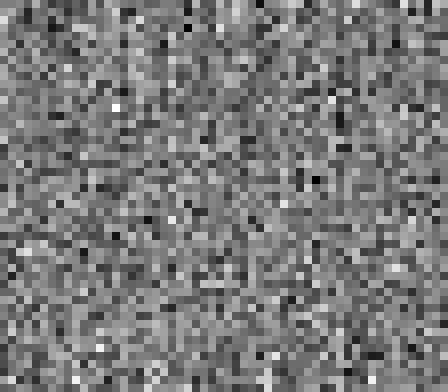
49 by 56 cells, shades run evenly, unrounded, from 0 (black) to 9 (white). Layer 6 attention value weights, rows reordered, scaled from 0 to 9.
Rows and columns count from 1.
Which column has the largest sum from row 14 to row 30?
36
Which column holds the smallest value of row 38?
37
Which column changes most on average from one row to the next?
38
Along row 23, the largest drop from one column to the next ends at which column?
40
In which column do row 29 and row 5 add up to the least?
33
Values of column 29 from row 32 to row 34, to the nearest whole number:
2 4 7
